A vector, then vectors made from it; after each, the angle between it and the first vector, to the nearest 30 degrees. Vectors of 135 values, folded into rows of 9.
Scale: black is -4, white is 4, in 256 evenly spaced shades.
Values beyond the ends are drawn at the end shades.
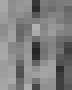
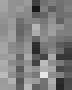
30 degrees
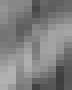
60 degrees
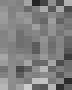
60 degrees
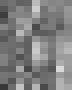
150 degrees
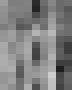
30 degrees
